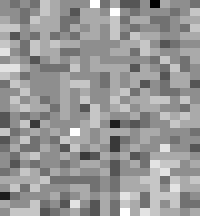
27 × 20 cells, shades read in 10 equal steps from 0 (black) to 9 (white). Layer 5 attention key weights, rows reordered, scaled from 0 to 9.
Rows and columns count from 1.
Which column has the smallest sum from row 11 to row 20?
1
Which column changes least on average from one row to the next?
11
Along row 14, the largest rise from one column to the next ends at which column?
10
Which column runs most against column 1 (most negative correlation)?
17
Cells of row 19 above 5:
6
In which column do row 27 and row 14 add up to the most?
13
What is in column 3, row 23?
6
